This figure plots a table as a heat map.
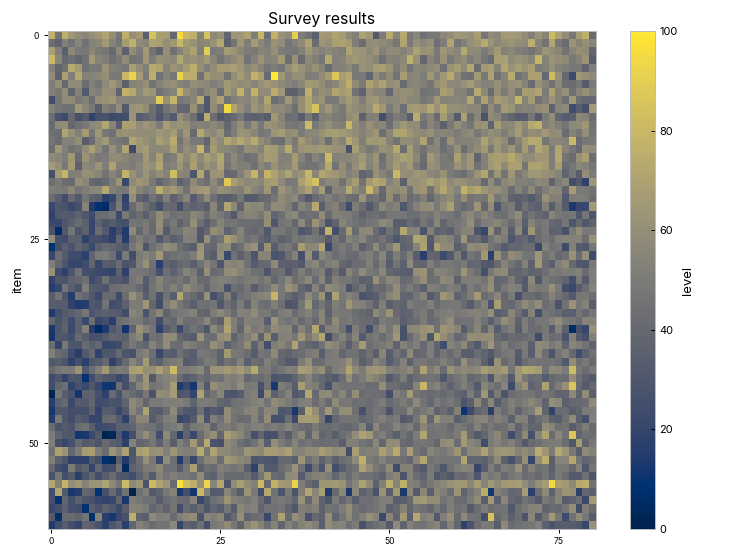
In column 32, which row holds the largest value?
17
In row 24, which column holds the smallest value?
1
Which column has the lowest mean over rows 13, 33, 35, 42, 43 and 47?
5
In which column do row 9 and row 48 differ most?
26
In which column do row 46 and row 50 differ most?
61
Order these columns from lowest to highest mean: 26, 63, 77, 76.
76, 77, 63, 26
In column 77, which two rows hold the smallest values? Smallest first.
36, 21
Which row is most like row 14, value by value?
51
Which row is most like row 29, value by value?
25
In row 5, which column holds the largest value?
33
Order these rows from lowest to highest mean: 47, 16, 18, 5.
47, 18, 16, 5
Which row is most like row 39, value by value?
28
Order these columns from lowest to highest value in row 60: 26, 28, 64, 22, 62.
62, 28, 22, 64, 26
